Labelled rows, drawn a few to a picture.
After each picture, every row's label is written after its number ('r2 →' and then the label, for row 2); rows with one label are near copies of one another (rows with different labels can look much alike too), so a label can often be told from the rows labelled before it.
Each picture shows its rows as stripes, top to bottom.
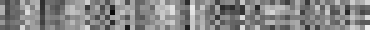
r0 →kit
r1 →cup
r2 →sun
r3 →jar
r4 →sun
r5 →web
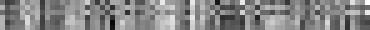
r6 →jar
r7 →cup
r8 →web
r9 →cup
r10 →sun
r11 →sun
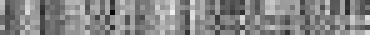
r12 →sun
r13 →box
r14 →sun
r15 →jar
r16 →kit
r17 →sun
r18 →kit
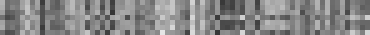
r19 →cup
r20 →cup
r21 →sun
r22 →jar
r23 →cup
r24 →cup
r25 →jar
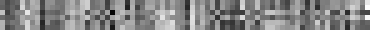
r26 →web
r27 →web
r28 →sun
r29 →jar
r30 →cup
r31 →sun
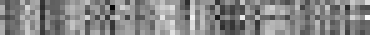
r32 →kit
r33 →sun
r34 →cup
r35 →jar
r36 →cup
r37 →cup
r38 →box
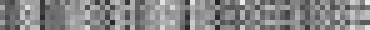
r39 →jar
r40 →box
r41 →kit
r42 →kit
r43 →sun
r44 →kit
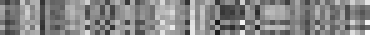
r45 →kit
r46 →cup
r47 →cup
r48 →cup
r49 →jar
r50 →cup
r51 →jar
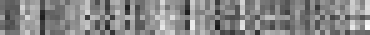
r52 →jar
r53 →web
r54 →kit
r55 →box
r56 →jar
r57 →jar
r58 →cup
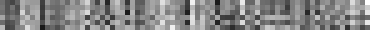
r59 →jar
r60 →kit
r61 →web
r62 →cup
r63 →jar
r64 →box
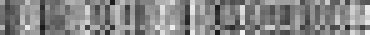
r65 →sun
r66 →jar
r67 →jar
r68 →kit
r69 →kit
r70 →box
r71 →jar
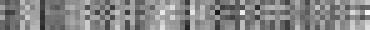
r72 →kit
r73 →cup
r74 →jar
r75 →box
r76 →kit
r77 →kit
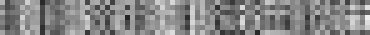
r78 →box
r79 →jar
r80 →cup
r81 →web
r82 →jar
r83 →kit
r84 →cup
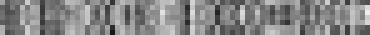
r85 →sun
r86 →kit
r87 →jar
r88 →jar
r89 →kit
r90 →sun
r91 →sun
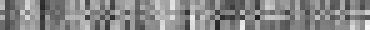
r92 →box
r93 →box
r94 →kit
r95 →cup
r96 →jar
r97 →jar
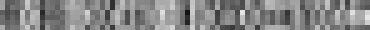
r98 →sun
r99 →sun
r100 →kit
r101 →kit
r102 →kit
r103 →cup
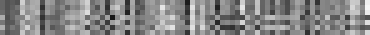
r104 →web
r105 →jar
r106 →web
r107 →sun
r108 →jar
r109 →cup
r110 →web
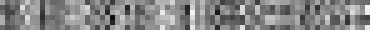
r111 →cup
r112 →web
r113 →jar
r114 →sun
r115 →sun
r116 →jar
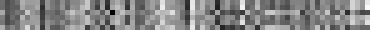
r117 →jar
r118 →jar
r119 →sun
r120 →kit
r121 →jar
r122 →cup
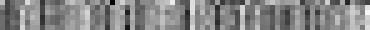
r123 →sun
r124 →jar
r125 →web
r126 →kit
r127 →kit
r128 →web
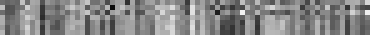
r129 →web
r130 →sun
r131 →jar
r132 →box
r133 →cup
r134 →cup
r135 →cup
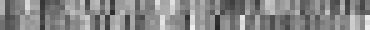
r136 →box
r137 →box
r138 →sun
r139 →jar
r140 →jar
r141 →jar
